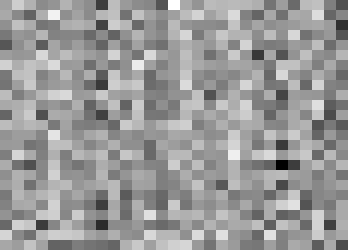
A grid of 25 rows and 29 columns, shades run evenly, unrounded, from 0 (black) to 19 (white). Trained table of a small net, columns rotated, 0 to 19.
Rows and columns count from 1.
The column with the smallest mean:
9
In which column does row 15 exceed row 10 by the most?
18
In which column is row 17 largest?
15
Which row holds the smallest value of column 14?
1
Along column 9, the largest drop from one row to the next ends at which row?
3
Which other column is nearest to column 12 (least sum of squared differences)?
16
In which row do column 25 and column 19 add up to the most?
4
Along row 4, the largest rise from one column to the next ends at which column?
25
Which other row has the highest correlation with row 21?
20
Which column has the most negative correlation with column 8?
12
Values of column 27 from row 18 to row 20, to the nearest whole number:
9 10 10
